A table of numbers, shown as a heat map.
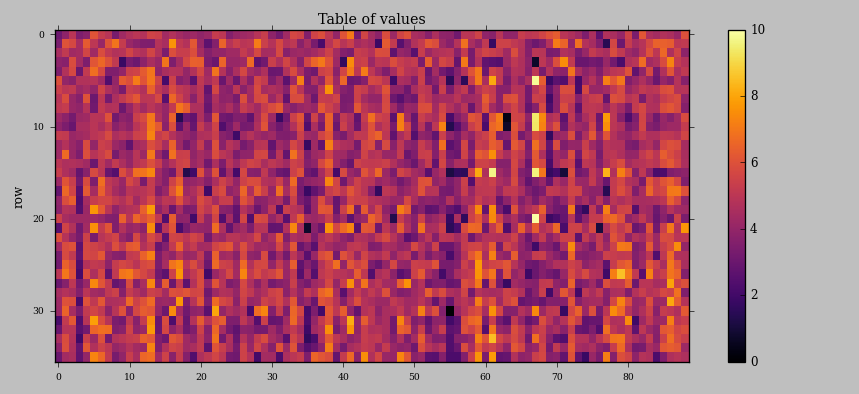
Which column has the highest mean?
13
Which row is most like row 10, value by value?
9
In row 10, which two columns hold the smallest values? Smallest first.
63, 55
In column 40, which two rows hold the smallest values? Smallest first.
3, 28
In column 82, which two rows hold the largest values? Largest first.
3, 0
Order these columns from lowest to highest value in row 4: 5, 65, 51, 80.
65, 51, 80, 5
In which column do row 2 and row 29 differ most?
86
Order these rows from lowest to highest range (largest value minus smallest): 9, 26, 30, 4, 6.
4, 6, 26, 30, 9
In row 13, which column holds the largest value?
61
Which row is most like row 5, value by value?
20
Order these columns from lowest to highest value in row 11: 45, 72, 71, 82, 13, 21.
71, 21, 82, 72, 45, 13
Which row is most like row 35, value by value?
19
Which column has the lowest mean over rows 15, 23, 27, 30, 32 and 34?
55
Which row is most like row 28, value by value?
8
